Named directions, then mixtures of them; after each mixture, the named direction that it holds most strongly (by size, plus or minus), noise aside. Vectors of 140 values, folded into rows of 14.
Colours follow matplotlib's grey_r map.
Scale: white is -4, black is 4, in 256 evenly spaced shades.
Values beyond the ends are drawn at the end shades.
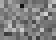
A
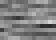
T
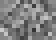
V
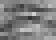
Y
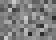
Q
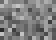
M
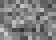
V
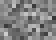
V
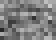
Y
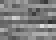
T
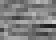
T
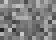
M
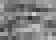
Y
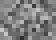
V
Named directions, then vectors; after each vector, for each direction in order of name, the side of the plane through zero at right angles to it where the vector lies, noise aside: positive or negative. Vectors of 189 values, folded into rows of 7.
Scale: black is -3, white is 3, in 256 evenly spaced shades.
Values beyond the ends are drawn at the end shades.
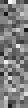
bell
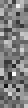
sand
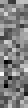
negative, positive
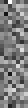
positive, positive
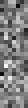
positive, negative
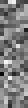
positive, negative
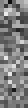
negative, negative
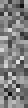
negative, negative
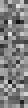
positive, positive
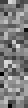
positive, negative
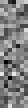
negative, positive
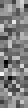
negative, positive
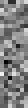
negative, positive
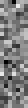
negative, positive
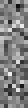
negative, negative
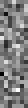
positive, negative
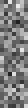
positive, positive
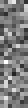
positive, negative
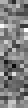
negative, positive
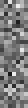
positive, positive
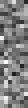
positive, negative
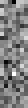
negative, positive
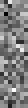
positive, positive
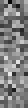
negative, negative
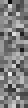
negative, negative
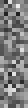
positive, positive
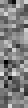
negative, positive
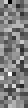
negative, negative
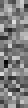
negative, positive
